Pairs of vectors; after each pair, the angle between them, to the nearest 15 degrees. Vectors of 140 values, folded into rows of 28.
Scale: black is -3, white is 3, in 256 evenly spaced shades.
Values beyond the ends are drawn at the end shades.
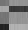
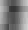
75 degrees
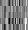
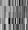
30 degrees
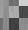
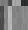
105 degrees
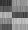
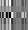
120 degrees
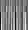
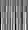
15 degrees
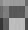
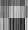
150 degrees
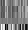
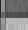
105 degrees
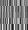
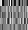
105 degrees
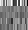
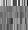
15 degrees
